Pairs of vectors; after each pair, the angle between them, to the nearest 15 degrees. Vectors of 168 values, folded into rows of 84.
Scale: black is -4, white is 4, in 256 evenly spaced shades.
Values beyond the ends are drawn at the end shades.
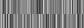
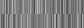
120 degrees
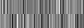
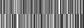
45 degrees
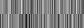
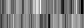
75 degrees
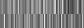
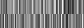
30 degrees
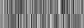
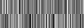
105 degrees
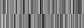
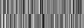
30 degrees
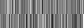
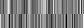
60 degrees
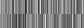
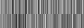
15 degrees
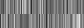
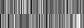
15 degrees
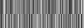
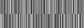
120 degrees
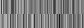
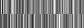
165 degrees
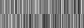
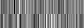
105 degrees
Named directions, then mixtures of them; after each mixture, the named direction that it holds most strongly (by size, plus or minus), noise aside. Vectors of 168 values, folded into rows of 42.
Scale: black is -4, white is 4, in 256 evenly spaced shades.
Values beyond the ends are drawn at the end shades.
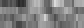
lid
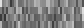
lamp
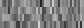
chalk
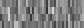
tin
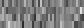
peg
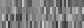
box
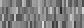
box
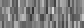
tin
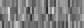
tin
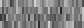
lamp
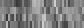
box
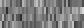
box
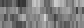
lid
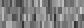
peg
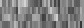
chalk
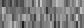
peg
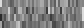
tin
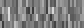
tin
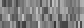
chalk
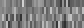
box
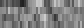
lid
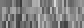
box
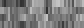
lid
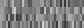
box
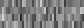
peg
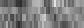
lid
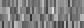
tin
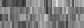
lid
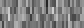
tin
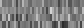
box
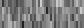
peg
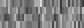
chalk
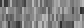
peg
